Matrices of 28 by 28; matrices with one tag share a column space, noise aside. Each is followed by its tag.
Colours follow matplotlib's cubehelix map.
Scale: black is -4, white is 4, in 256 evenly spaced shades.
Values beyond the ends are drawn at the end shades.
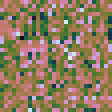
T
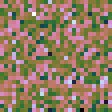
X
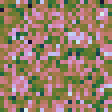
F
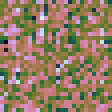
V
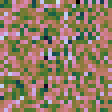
F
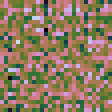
V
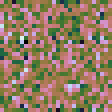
T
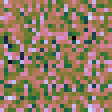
T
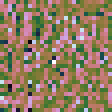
T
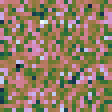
X
